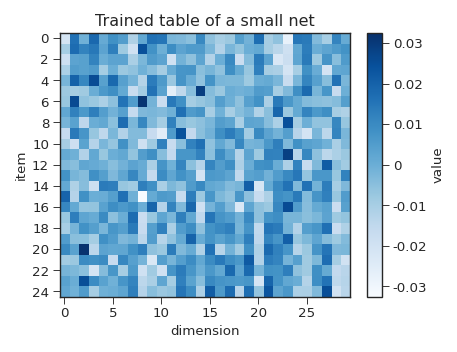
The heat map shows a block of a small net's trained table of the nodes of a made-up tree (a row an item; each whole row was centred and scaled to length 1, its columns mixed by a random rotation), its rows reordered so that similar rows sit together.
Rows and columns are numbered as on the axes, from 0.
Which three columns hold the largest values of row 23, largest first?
2, 21, 27
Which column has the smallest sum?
28
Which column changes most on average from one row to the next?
8
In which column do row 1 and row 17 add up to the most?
1
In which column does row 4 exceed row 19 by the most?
3
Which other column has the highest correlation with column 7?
15
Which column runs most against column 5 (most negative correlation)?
16
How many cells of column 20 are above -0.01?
17
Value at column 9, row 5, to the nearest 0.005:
0.015
